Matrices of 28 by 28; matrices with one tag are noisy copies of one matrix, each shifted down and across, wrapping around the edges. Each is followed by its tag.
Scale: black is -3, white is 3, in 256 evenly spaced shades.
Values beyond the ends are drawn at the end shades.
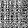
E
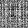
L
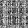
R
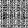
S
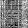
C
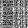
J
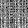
L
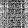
C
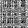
R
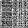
J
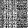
J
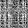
E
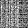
J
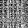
E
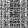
J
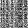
E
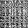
E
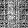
C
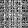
J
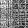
C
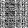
J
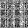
R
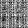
S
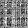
R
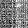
C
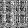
R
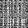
E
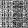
J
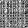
L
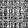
E
